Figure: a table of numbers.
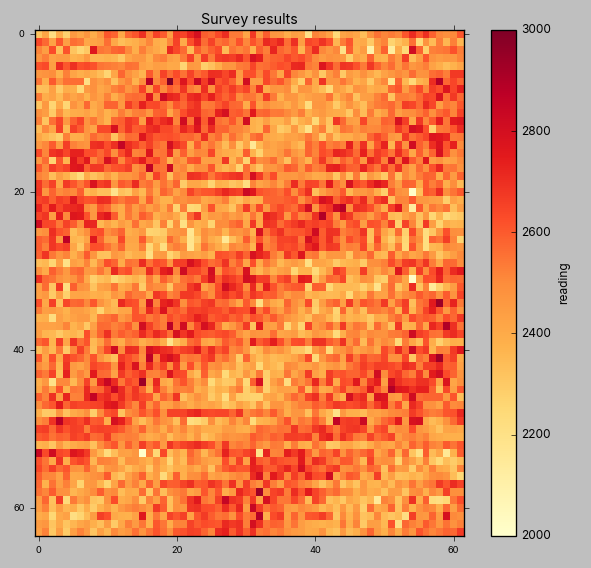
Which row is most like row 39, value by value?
54
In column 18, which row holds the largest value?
8
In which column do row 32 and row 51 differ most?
42
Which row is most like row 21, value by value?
50
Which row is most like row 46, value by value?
19
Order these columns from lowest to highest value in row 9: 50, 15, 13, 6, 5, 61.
6, 5, 50, 61, 13, 15
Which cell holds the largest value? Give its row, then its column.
6, 19
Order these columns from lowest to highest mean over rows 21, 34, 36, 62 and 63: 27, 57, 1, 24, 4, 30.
4, 1, 30, 57, 24, 27
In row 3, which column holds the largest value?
31
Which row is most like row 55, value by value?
28
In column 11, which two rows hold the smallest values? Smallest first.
20, 31
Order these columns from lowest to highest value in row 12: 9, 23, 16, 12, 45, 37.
37, 45, 12, 9, 16, 23
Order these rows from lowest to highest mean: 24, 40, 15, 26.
26, 24, 40, 15
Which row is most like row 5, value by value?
57
